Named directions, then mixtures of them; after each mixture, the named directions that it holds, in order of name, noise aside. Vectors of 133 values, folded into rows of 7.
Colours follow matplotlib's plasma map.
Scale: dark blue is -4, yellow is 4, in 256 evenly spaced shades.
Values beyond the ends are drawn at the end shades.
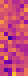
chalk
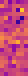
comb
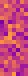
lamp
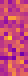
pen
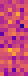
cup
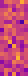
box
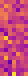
box, chalk, lamp.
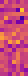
box, comb.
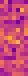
comb, pen.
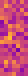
lamp.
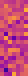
chalk, cup, pen.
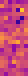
comb.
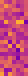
box, comb, lamp.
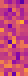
box.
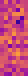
box, comb, cup.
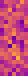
box, cup.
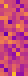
chalk, lamp.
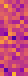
chalk, cup, lamp.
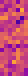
box, comb.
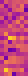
chalk, cup.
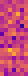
cup.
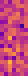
chalk, cup, pen.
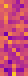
chalk, lamp.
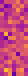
chalk, lamp.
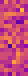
box, comb.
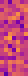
comb, cup, pen.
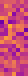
lamp.
